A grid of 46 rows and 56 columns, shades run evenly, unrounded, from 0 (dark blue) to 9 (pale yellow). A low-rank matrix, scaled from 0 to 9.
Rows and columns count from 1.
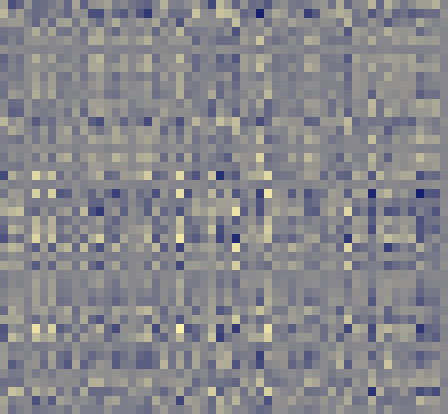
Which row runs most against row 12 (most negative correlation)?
44
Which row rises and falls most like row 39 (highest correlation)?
46
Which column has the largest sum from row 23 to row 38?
34
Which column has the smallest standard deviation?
56
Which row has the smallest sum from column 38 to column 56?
24
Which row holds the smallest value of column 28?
20
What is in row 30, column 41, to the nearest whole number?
5
